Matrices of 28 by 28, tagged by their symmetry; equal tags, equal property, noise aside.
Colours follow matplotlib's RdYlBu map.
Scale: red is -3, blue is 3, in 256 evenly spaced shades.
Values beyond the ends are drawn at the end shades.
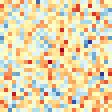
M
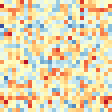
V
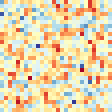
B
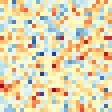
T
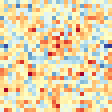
V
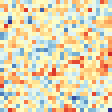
T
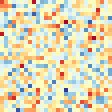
M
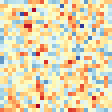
B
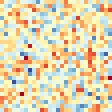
T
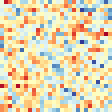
T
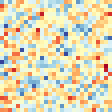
B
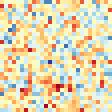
T
